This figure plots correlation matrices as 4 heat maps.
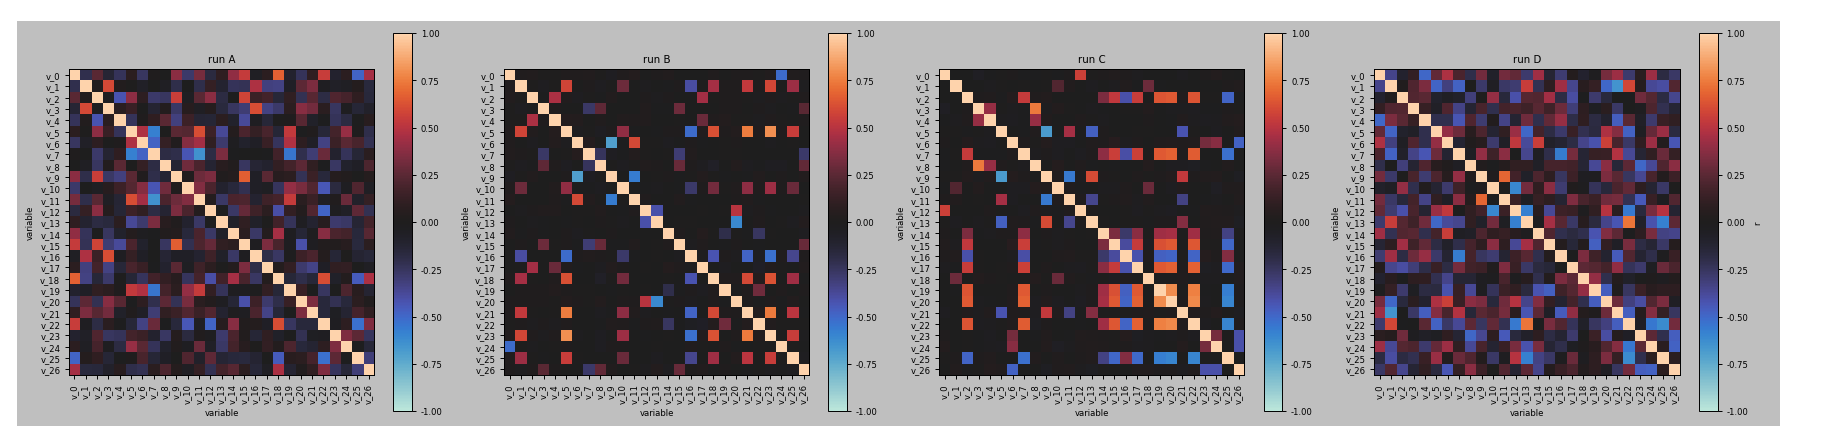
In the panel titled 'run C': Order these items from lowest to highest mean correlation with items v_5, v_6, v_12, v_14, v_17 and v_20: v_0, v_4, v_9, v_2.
v_9, v_4, v_0, v_2
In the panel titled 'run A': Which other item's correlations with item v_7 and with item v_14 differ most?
v_11
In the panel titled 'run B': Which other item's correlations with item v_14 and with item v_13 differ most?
v_20
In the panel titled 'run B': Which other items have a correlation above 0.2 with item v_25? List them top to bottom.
v_1, v_5, v_10, v_18, v_21, v_23
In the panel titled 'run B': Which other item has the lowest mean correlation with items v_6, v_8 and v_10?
v_9
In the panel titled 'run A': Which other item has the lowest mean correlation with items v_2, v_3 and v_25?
v_18
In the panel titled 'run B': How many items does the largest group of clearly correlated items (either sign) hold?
8
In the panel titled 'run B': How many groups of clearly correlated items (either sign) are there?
7
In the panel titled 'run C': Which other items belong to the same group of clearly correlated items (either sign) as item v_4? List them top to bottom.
v_3, v_8
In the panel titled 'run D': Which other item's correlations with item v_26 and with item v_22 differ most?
v_25
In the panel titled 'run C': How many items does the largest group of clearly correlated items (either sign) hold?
10
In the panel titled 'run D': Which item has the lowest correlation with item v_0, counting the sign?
v_4
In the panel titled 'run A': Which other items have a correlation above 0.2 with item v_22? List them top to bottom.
v_0, v_7, v_14, v_18, v_26
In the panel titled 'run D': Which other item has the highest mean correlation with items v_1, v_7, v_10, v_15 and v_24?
v_2
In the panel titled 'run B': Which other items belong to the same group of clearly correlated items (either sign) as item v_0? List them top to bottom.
v_24
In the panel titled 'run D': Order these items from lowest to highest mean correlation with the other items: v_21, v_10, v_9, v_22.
v_22, v_10, v_21, v_9
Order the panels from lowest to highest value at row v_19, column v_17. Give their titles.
run B, run A, run D, run C
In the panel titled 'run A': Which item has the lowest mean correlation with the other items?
v_7
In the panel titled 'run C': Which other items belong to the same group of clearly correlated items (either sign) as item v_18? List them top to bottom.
v_1, v_10
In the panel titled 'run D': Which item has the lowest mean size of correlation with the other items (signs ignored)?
v_18
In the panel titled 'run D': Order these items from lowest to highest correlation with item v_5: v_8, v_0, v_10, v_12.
v_10, v_8, v_0, v_12
